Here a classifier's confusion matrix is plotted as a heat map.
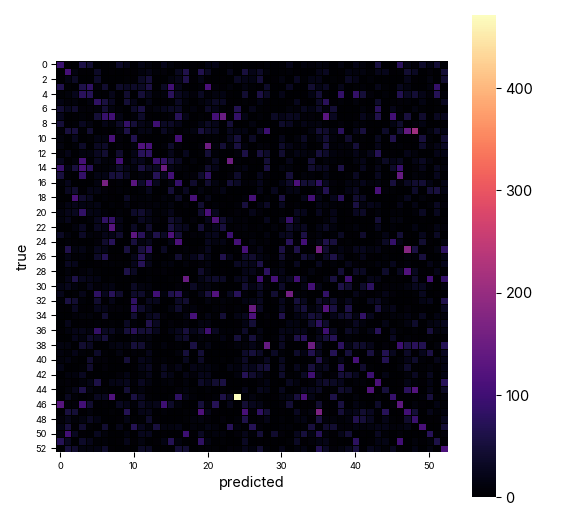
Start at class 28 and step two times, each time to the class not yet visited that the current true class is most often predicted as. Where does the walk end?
35
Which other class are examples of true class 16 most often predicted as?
6
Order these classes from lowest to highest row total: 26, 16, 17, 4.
17, 26, 4, 16
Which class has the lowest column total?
29
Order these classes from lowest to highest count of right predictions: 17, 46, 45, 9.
17, 9, 45, 46
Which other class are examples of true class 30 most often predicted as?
34
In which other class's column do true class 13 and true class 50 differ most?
23
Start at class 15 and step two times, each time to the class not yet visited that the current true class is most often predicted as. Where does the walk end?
0
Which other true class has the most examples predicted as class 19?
47
